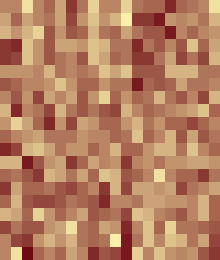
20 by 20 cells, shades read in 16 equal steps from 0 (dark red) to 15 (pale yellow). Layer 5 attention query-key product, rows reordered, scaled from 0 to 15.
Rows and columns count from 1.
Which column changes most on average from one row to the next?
2
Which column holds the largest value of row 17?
4
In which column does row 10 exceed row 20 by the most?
3
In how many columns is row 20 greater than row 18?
8
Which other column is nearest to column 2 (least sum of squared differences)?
13
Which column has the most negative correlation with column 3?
14
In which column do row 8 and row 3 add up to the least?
16
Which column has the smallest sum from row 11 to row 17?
12
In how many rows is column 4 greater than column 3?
7
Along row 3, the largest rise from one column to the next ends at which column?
17
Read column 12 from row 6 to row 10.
12 7 9 11 9
